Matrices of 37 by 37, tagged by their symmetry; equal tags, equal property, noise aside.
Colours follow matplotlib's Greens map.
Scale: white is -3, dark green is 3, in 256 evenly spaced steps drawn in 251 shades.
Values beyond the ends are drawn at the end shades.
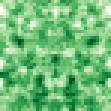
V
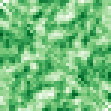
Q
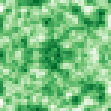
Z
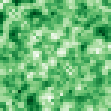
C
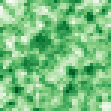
C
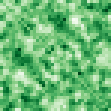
C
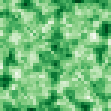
Q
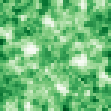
Q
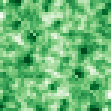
Q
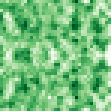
Z
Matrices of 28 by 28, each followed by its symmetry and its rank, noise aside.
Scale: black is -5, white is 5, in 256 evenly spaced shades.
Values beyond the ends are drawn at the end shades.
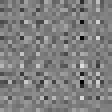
no symmetry, rank two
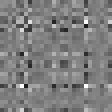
symmetric, rank two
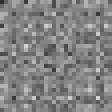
symmetric, rank four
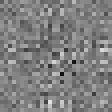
symmetric, rank four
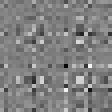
symmetric, rank two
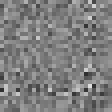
no symmetry, rank four
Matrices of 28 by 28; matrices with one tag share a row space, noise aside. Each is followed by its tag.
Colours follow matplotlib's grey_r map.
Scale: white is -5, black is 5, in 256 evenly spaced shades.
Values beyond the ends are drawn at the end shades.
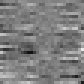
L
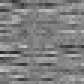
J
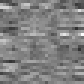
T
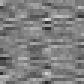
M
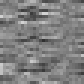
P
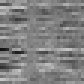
J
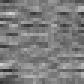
T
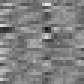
M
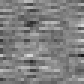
P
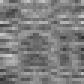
T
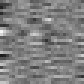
M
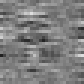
P
